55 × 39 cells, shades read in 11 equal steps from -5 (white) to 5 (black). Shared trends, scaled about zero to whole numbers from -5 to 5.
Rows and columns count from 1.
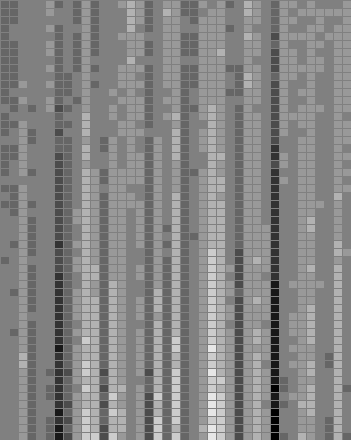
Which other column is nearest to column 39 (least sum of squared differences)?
32
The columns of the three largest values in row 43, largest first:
31, 7, 27
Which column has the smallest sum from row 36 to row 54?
24
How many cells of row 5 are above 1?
1
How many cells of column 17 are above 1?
7
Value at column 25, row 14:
-1
